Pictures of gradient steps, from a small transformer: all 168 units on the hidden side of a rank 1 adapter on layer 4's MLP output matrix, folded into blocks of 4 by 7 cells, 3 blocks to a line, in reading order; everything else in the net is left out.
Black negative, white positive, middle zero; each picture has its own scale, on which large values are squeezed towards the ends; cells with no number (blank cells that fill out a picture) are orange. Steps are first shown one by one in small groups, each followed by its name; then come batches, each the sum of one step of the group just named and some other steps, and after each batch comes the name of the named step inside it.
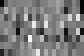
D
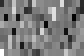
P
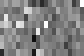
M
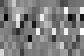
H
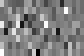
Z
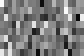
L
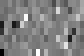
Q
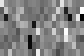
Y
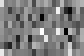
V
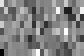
Y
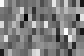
L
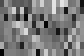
P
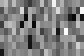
Y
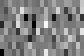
H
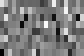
L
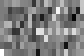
V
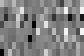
H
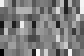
Q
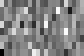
Z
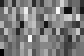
D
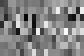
H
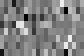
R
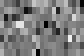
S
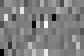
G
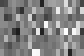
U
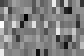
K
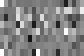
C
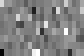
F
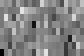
G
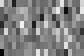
R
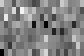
G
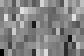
G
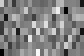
R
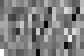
U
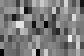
S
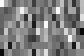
C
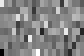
F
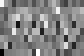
C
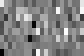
C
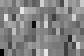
G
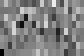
G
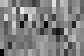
G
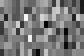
S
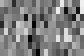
R
